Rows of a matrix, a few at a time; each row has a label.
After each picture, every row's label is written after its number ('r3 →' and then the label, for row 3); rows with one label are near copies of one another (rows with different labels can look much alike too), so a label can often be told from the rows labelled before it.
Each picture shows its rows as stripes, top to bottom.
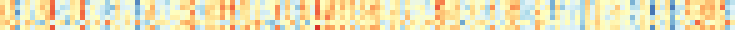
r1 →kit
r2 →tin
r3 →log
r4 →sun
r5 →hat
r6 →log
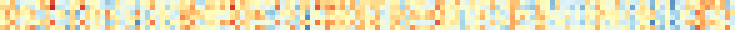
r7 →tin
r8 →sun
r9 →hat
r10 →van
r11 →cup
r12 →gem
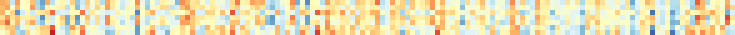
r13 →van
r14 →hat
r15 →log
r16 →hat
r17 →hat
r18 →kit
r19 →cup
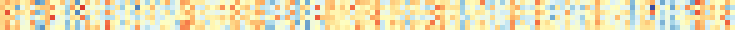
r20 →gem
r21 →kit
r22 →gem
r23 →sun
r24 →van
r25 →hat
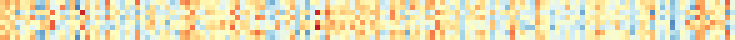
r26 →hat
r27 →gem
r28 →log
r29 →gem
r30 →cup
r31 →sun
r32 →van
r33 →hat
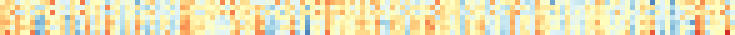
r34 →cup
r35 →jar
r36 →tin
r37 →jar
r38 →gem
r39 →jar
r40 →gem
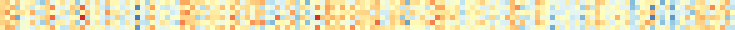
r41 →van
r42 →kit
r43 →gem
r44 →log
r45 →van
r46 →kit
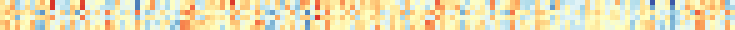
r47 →tin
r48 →kit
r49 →hat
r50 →log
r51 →jar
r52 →jar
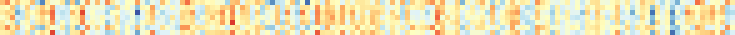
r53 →hat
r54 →tin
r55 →kit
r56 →cup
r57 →tin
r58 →hat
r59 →tin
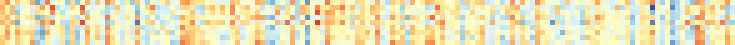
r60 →gem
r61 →tin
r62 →log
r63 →van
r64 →kit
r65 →hat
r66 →gem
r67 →hat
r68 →jar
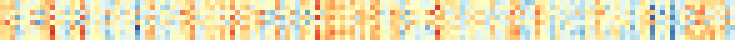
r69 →sun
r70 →cup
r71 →van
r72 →log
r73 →gem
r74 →kit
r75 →cup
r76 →cup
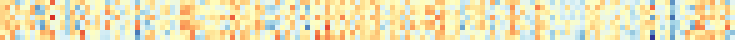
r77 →tin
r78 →gem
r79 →jar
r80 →tin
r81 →hat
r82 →hat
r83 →kit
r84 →log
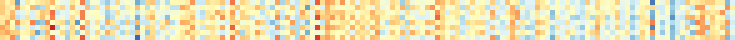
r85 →log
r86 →jar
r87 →tin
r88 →cup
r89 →gem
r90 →sun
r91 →gem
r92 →sun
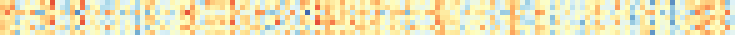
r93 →tin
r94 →sun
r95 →gem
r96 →kit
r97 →sun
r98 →hat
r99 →kit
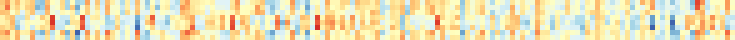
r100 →gem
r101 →gem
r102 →van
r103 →cup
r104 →cup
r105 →log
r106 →hat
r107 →hat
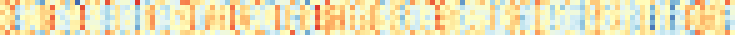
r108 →hat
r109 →cup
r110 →log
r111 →cup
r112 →cup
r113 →log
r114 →gem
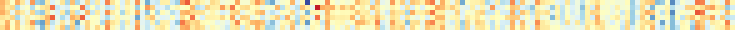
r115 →jar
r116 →sun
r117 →jar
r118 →kit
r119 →van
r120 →hat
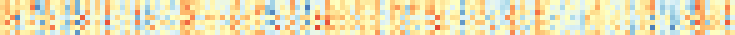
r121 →gem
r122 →gem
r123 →hat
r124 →log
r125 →hat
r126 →cup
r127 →van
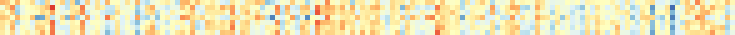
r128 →hat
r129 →cup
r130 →log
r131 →jar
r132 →log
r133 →tin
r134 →cup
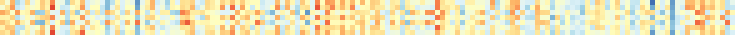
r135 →cup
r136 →cup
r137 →jar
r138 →tin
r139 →jar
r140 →cup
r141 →tin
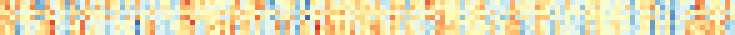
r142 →jar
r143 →gem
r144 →tin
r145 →jar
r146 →kit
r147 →log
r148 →kit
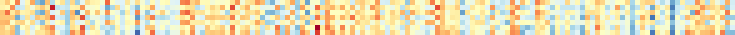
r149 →van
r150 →tin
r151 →hat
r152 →kit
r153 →jar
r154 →sun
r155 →kit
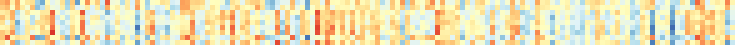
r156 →hat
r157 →jar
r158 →cup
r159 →sun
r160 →log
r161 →cup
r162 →cup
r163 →gem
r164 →log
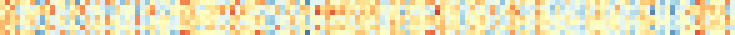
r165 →gem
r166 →tin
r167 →cup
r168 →hat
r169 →hat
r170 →log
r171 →jar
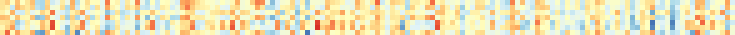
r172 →van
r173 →jar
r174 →tin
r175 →jar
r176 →cup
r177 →cup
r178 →gem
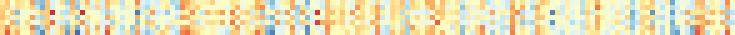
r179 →jar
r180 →van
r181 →kit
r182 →van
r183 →sun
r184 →gem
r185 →hat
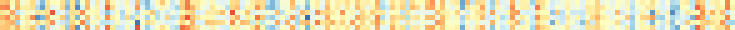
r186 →hat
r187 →hat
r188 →tin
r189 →gem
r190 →kit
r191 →hat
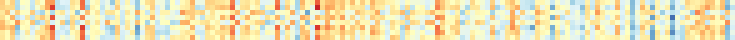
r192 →sun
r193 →sun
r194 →van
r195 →tin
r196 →jar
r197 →sun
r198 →tin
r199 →log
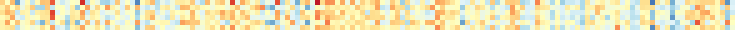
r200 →log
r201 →van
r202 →sun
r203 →cup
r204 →hat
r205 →tin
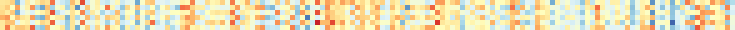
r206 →kit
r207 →van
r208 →sun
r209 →gem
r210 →cup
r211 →gem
